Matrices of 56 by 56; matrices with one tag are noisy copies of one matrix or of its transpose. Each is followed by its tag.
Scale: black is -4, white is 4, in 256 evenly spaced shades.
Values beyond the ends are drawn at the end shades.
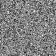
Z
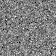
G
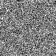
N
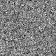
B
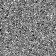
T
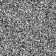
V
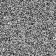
Z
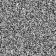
Z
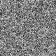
N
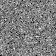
B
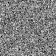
T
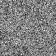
V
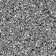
G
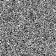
N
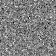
T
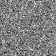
G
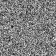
Z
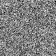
N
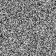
B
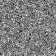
G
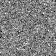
B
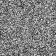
V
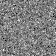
Z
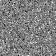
B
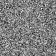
V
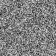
N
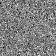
Z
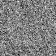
V
